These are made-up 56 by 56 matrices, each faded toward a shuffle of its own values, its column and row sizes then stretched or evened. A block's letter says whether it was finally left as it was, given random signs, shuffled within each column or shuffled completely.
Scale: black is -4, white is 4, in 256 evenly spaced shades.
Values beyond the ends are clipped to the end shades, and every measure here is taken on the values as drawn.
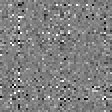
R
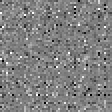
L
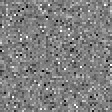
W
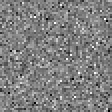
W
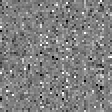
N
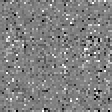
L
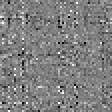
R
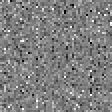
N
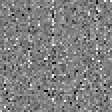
N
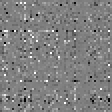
L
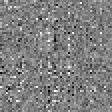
R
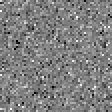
W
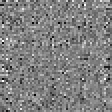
L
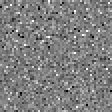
W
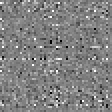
L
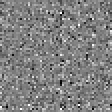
L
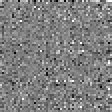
R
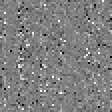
N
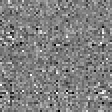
L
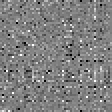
R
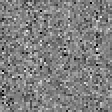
N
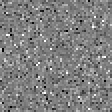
W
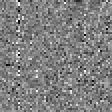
N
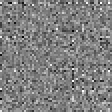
R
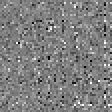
L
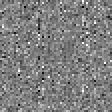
N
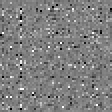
L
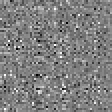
R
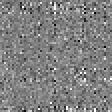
L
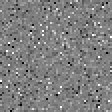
W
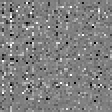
L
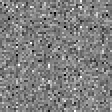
N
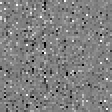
N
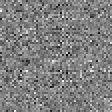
R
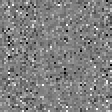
N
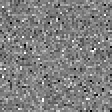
W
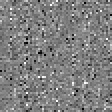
N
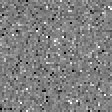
W
